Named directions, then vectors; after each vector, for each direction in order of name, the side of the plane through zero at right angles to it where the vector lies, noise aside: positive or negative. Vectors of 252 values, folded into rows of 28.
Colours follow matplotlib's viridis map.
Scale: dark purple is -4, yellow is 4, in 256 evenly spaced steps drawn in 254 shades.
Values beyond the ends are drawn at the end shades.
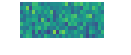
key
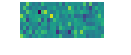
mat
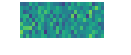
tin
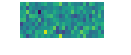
negative, positive, negative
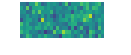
positive, negative, positive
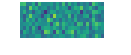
negative, negative, negative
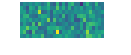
negative, negative, positive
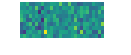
negative, positive, negative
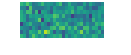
negative, positive, negative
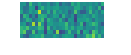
negative, negative, positive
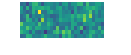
positive, negative, positive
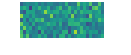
positive, positive, positive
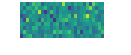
positive, negative, negative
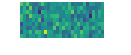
negative, positive, negative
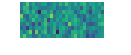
positive, positive, negative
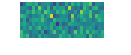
positive, positive, positive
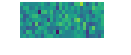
positive, positive, negative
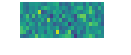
negative, negative, positive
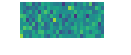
negative, positive, positive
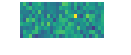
positive, negative, negative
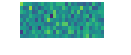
negative, negative, negative
